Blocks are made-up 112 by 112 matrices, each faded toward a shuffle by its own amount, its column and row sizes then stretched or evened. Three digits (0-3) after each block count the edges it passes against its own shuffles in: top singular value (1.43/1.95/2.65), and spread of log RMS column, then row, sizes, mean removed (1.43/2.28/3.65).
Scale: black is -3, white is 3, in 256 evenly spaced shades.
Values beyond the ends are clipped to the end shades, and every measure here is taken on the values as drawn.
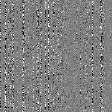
1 3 1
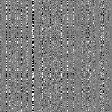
3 3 1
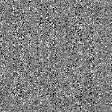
1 2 1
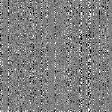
1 3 2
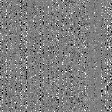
1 3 0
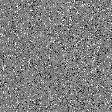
0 1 0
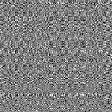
3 1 2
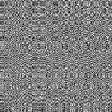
3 1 0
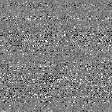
0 1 3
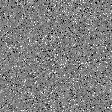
1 0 0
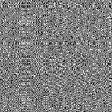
3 1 1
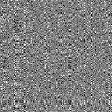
3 2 0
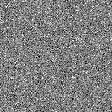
1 0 0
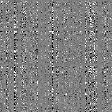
2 3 2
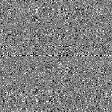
2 1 2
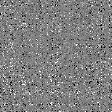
0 2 2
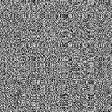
3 1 1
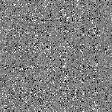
1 2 2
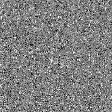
1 1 0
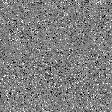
1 0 1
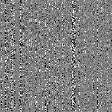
2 3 0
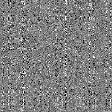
2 2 1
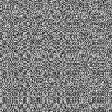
3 0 0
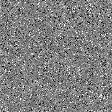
0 1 0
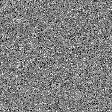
0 0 1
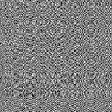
3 2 0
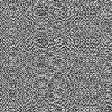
3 0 2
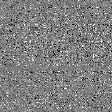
1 1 2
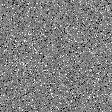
0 0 0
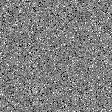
1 0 0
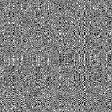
3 2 1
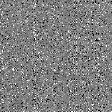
2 2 1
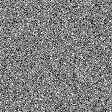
1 0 0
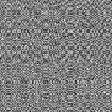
3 0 1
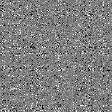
1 2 2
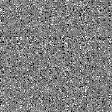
1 2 1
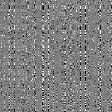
3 3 0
